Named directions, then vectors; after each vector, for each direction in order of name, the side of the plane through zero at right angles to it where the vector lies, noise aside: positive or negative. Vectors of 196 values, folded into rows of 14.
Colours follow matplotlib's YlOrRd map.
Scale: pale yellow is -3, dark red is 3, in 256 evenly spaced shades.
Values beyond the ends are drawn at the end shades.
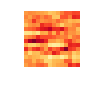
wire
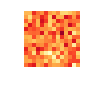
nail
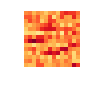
negative, positive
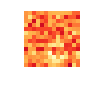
positive, positive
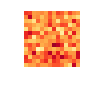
negative, negative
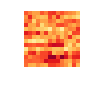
negative, negative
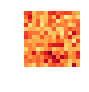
negative, negative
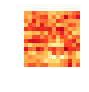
positive, positive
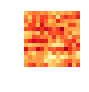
positive, positive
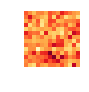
negative, negative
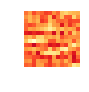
positive, negative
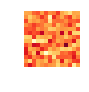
positive, negative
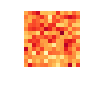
positive, positive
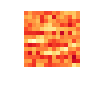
positive, negative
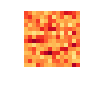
negative, positive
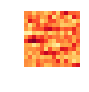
negative, positive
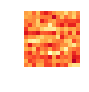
positive, negative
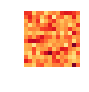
negative, positive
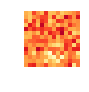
positive, positive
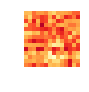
positive, positive
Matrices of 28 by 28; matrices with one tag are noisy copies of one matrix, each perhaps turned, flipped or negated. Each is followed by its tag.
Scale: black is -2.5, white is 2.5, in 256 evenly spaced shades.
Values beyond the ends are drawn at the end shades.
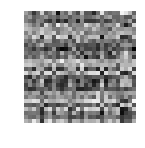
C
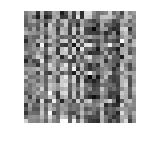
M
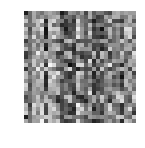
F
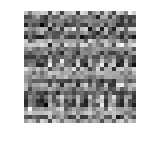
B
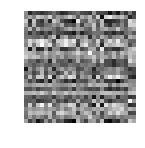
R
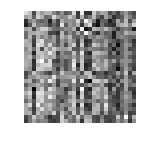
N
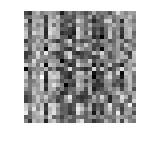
F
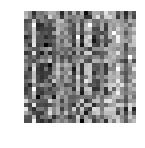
N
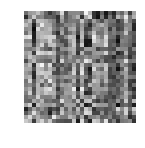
N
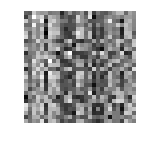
F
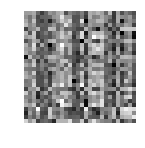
C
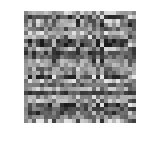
R
